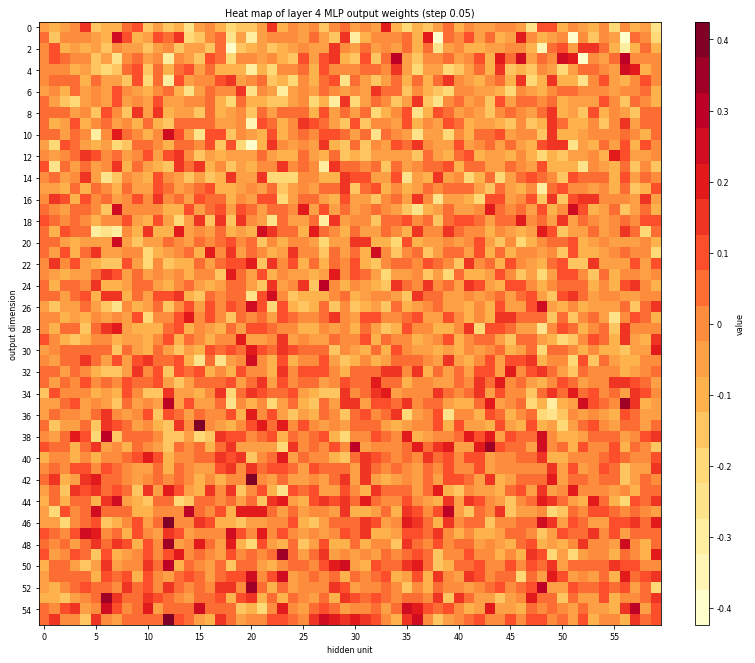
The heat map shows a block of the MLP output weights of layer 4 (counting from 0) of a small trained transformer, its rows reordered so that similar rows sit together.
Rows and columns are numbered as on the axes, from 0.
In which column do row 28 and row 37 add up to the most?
15
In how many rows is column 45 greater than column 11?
24
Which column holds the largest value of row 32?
45
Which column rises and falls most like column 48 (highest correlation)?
42
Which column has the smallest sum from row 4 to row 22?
20
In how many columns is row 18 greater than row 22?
31
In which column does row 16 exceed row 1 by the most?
51
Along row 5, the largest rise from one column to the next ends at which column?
13
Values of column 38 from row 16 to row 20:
-0.25 -0.05 -0.15 0 -0.05
